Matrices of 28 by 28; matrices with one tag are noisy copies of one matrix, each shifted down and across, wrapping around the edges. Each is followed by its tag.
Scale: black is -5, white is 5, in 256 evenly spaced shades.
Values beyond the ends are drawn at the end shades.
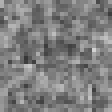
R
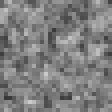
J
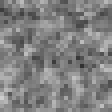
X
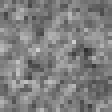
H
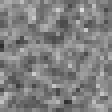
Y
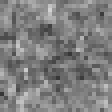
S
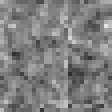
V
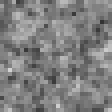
J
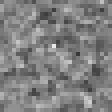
Y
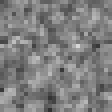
J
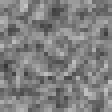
Y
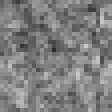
S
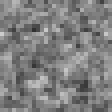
J
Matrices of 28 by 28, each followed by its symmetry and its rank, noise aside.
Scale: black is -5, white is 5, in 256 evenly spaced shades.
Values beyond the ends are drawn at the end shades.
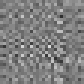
no symmetry, rank three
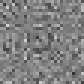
symmetric, rank four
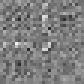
symmetric, rank three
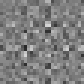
antisymmetric, rank two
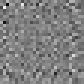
antisymmetric, rank four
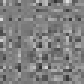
no symmetry, rank three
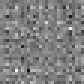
antisymmetric, rank four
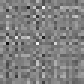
antisymmetric, rank two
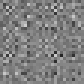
symmetric, rank three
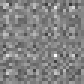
symmetric, rank three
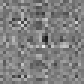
no symmetry, rank four
